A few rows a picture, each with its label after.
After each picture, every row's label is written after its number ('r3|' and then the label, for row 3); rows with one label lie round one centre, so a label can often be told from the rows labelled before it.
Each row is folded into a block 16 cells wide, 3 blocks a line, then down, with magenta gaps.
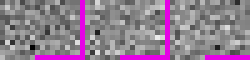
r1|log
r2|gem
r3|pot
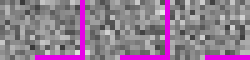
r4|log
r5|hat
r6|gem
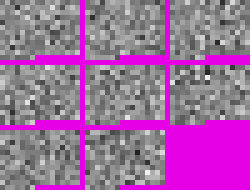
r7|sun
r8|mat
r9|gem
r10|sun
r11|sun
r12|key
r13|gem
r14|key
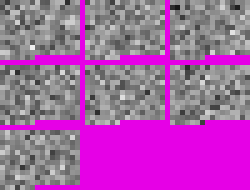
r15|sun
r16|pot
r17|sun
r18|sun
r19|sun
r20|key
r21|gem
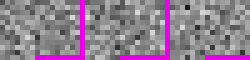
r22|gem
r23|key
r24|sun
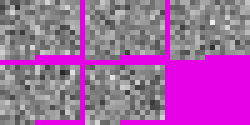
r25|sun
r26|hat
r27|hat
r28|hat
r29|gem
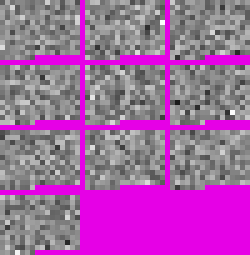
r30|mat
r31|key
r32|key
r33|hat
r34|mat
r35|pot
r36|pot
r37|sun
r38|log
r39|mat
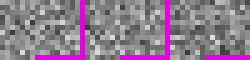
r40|sun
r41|hat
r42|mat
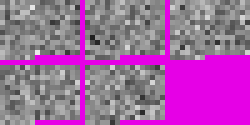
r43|mat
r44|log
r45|gem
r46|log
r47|key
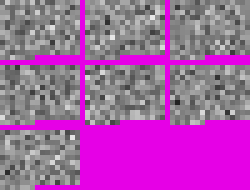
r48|key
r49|hat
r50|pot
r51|sun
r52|hat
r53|pot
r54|gem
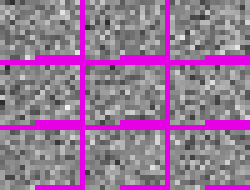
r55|log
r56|hat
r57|key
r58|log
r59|pot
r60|log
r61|gem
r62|hat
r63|log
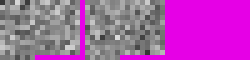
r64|pot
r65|log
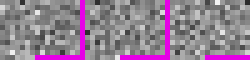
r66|log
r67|log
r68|gem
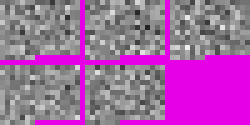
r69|pot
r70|sun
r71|mat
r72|log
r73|log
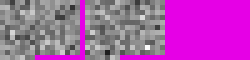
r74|log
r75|pot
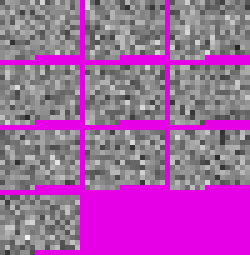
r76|pot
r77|log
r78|mat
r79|log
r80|mat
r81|mat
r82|pot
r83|log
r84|mat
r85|key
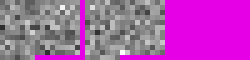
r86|pot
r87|mat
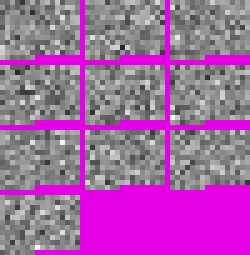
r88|pot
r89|hat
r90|key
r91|sun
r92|log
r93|gem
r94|log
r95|mat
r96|mat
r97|gem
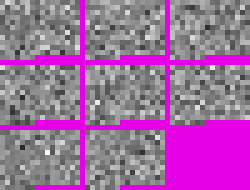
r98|key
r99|sun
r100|mat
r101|sun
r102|key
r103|log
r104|key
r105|gem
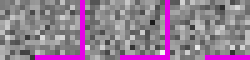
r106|mat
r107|log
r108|pot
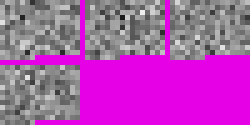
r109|key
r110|key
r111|hat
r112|gem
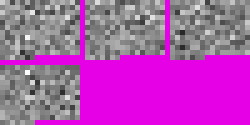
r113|hat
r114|gem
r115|sun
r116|sun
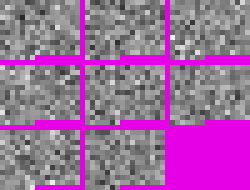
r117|hat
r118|log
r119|hat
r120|gem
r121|gem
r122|log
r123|log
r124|key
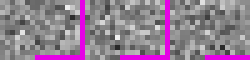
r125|hat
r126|log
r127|sun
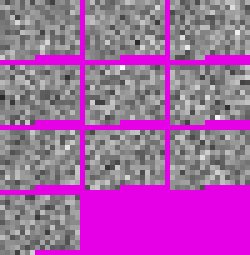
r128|log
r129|sun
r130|key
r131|sun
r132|sun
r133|hat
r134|hat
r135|gem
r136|mat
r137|pot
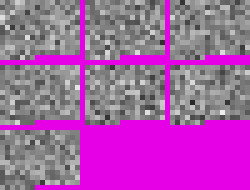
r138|hat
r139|key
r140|sun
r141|key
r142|pot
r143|pot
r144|key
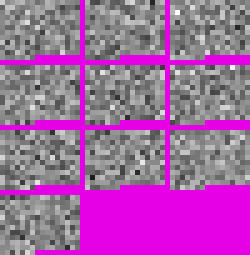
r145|gem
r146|log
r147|gem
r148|hat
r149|gem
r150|gem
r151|mat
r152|log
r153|gem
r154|log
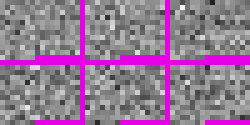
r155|log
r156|key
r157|gem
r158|mat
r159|sun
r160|key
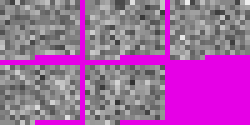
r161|log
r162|log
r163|log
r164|hat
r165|hat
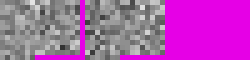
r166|mat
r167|hat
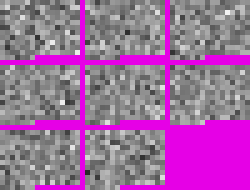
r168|gem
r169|log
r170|pot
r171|pot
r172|key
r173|hat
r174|log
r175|sun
